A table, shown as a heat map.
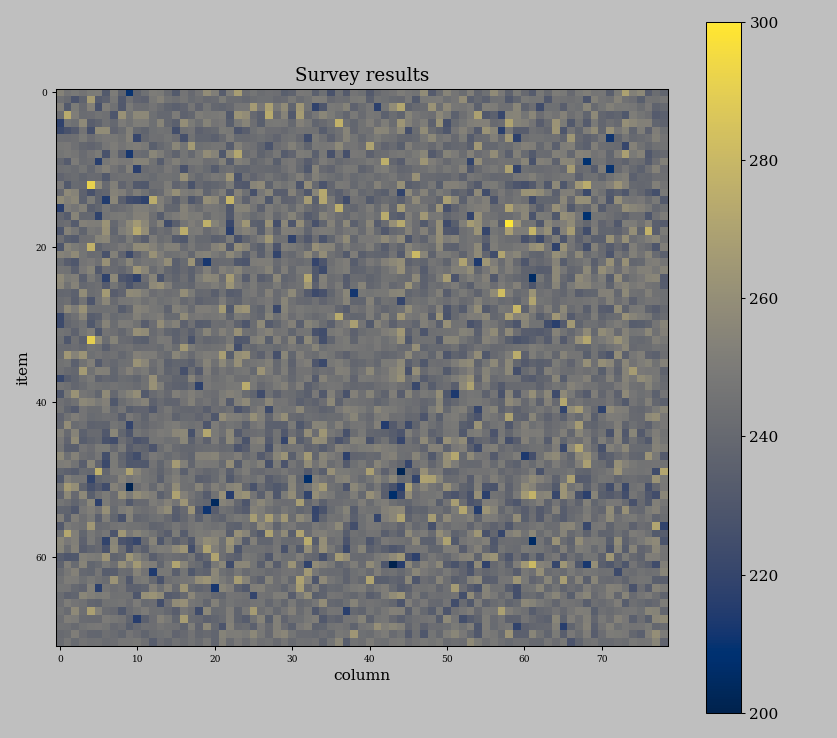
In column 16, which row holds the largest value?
18
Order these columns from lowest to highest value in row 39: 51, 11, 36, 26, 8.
51, 26, 11, 36, 8
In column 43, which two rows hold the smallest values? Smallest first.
61, 52
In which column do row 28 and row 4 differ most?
36
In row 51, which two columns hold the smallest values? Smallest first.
9, 44
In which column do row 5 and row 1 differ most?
4
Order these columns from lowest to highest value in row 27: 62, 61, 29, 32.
32, 62, 29, 61
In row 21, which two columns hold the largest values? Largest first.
46, 57
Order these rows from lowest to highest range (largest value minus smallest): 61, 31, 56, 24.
31, 56, 24, 61
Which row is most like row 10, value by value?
6
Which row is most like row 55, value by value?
2
